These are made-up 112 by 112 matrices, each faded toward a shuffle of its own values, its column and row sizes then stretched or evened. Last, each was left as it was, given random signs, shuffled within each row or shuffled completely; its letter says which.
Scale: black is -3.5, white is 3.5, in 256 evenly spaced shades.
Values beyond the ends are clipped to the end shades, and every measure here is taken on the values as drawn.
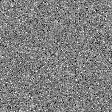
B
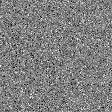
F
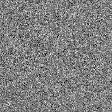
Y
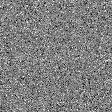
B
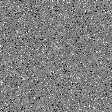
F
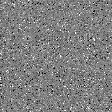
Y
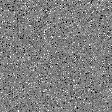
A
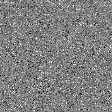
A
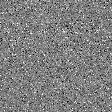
F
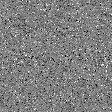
F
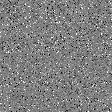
F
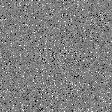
Y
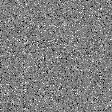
A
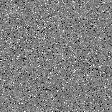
F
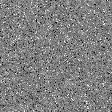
B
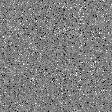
Y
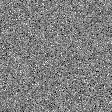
B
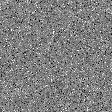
B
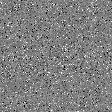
F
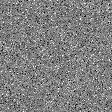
B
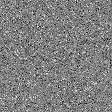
B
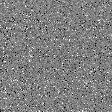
A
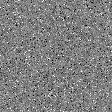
B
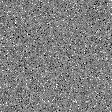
B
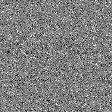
Y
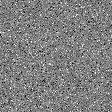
B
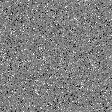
B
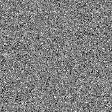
A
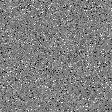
F
